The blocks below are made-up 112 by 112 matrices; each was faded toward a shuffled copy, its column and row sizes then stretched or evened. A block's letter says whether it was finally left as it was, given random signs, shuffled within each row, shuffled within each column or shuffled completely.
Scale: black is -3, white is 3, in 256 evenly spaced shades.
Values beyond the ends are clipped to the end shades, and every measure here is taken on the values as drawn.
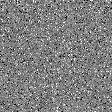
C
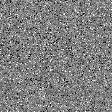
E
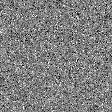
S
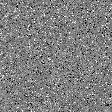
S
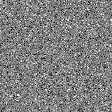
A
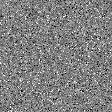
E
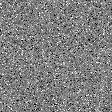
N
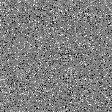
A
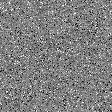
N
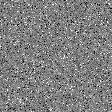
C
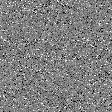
C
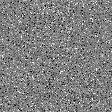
S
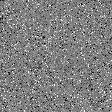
S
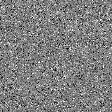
E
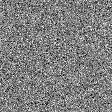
N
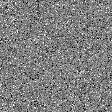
E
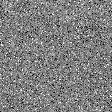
S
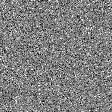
C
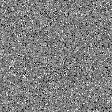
A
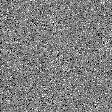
A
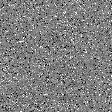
E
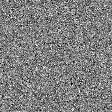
C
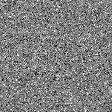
S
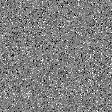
A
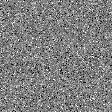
E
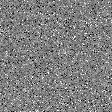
C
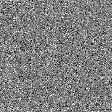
A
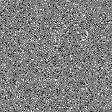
A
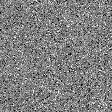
S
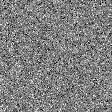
N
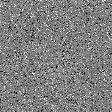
S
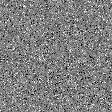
C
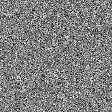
A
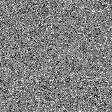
C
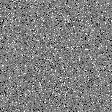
C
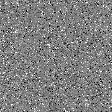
E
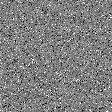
N
